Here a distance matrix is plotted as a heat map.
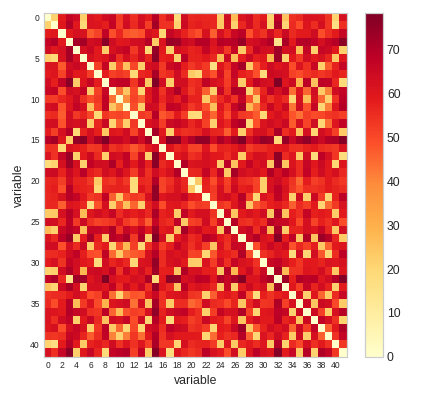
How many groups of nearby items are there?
8
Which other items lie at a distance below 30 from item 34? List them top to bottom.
10, 22, 29, 36, 39
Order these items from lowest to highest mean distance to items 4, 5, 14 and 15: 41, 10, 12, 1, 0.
41, 1, 0, 12, 10
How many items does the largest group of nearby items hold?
9
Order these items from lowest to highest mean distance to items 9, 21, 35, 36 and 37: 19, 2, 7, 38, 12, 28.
12, 7, 28, 38, 2, 19
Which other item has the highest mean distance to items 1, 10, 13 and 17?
15
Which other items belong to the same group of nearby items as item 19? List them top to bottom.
25
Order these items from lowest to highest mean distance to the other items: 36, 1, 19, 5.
1, 5, 36, 19
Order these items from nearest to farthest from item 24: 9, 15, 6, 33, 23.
33, 23, 6, 9, 15
